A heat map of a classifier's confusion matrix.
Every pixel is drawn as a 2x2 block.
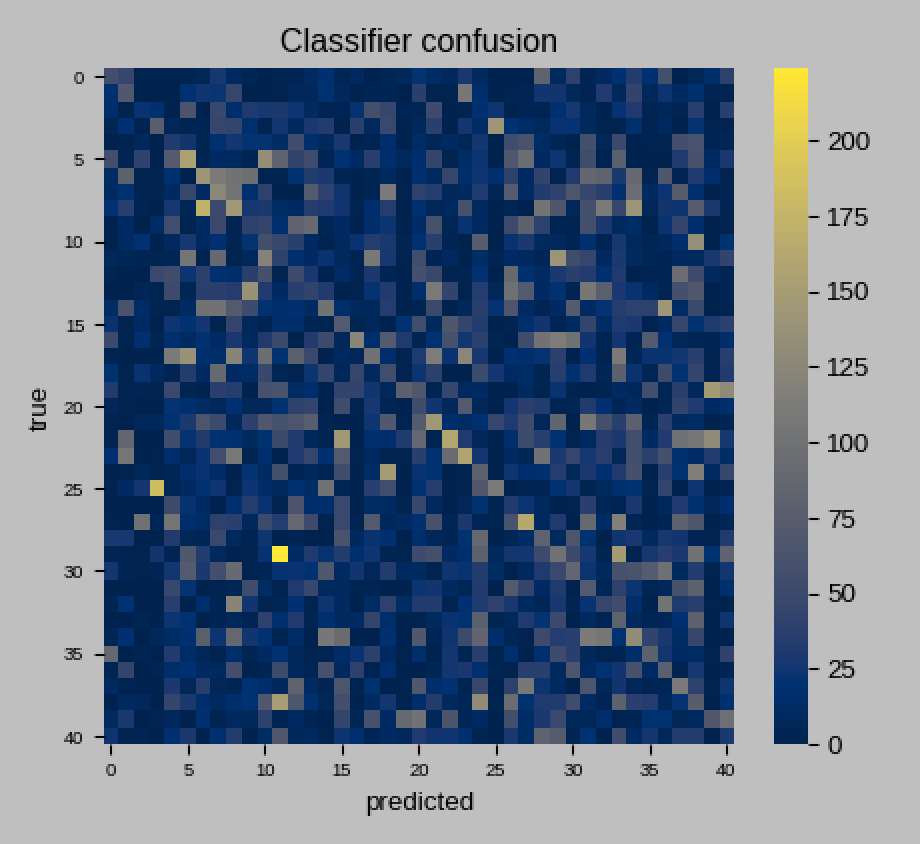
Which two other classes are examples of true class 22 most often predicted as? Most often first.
15, 39
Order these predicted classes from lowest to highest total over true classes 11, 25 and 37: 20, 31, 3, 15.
15, 31, 20, 3
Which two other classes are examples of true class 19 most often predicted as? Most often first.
39, 40
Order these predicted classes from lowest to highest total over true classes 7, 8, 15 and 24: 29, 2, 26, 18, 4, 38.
2, 4, 26, 29, 38, 18
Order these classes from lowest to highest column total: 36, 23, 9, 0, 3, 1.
3, 0, 1, 9, 23, 36
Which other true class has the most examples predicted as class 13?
9
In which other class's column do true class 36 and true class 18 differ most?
7
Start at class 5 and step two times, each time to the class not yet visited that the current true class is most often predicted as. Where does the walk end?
38
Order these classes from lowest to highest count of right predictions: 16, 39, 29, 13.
13, 39, 29, 16
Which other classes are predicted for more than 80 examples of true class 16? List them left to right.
28, 29, 30
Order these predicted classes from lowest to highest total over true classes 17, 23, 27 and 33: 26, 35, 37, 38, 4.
35, 26, 37, 38, 4
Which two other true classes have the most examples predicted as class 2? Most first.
27, 5
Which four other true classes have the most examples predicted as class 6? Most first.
8, 14, 34, 21
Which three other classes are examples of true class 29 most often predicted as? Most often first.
11, 33, 38
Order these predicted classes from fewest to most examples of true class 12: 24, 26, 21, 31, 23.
23, 24, 31, 21, 26
